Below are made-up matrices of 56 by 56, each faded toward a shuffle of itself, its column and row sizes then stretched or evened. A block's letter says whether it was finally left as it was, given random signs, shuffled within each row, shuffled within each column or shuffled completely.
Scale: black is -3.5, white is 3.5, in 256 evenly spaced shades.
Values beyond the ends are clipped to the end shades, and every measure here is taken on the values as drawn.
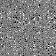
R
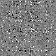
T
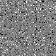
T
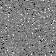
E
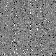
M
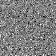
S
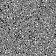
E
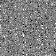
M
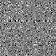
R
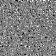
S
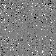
T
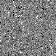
M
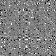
R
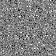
S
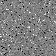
E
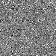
S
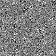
M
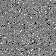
S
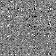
T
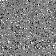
S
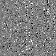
M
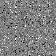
M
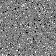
E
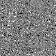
T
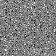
M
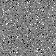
M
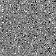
R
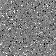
E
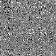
T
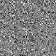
R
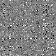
T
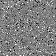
E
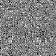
R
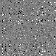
R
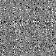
T
